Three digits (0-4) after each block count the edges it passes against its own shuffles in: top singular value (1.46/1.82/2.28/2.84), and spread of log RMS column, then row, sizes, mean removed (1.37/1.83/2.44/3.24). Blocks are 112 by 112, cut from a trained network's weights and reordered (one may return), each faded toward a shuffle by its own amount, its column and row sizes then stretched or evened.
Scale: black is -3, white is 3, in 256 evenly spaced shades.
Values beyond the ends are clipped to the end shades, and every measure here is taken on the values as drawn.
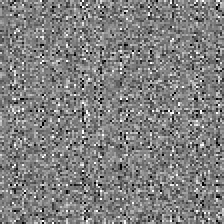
1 4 2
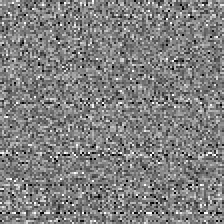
2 0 3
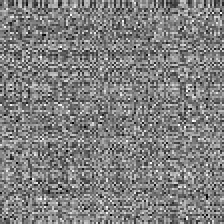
4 1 1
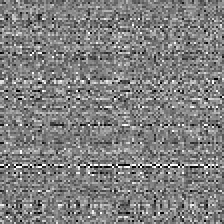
4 2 4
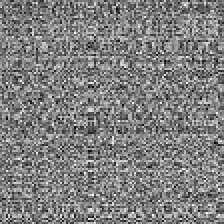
4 1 1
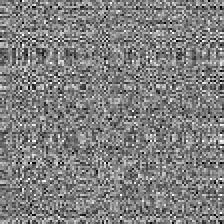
4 3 2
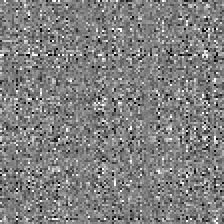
1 4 3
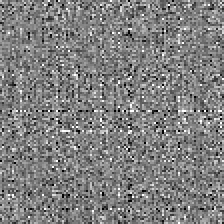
1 3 3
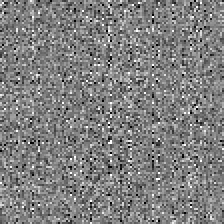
0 4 1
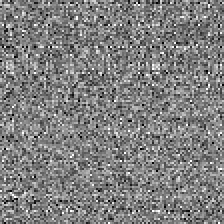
3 1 2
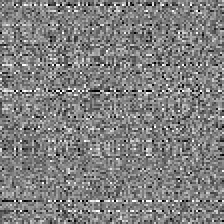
4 1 4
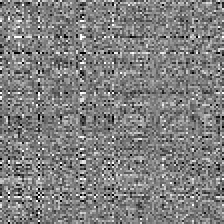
4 4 3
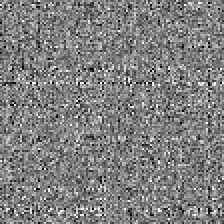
2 3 3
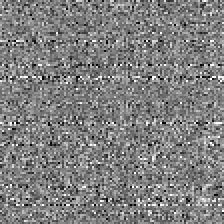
1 0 4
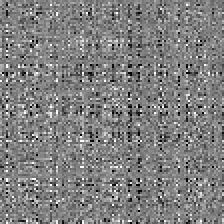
3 4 4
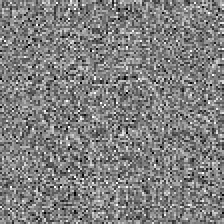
3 1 1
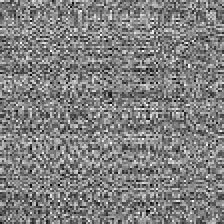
4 2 0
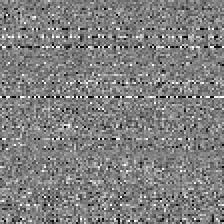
3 1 4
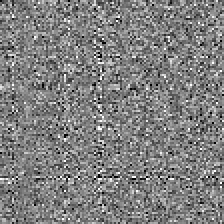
3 3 2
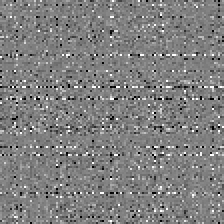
2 3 4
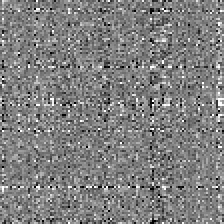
2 4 4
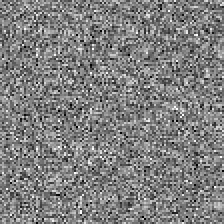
3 1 0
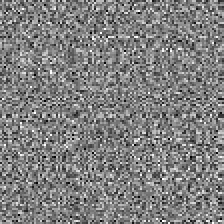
4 0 3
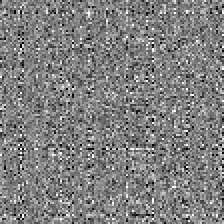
3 4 2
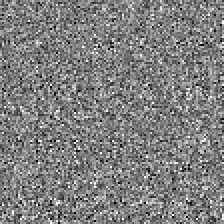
0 2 2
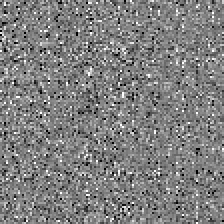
1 3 1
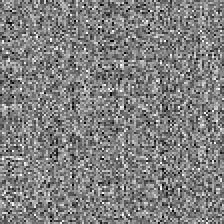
2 1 0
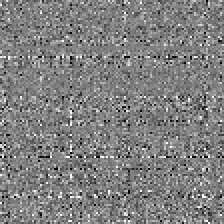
0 3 4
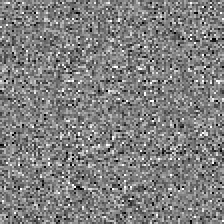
0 2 3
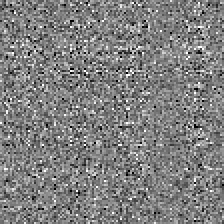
2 3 2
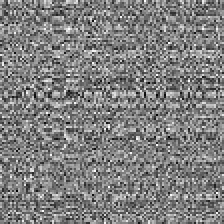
4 1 2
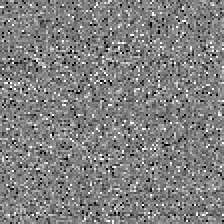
1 0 2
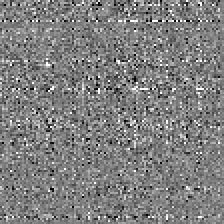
0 3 4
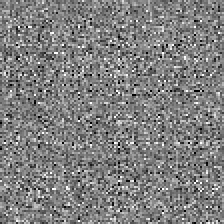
0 3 3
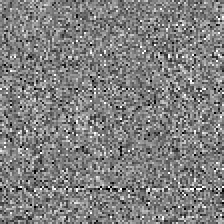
2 2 2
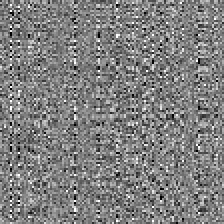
4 4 0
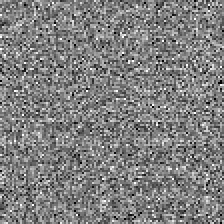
2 1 0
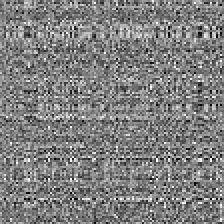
4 3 3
